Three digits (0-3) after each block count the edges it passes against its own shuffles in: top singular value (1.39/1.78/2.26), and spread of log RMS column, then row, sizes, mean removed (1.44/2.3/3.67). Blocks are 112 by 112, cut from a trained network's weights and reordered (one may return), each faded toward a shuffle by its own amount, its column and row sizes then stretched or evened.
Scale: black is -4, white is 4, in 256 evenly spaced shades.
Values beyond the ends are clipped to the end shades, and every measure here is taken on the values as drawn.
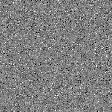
1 0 1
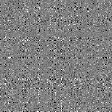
2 2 2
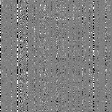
3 3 1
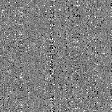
2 2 1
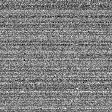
3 0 2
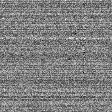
3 1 1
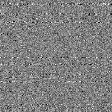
1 0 2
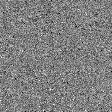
0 0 1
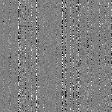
2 3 0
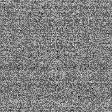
1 2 0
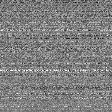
2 0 3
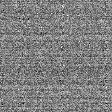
2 2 0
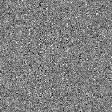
1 1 0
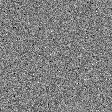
0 0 0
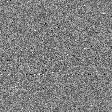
0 0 1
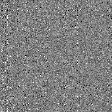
1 2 1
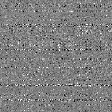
3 1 2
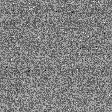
0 1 0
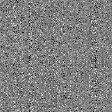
1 2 0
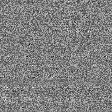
0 1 2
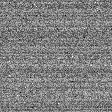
2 0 1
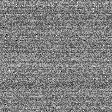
2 1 1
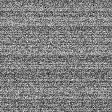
3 1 0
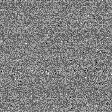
0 1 1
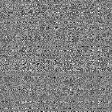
0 2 3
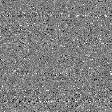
2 0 2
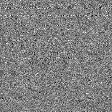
0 0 2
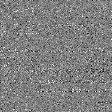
0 1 2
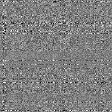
0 2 3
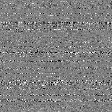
2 0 3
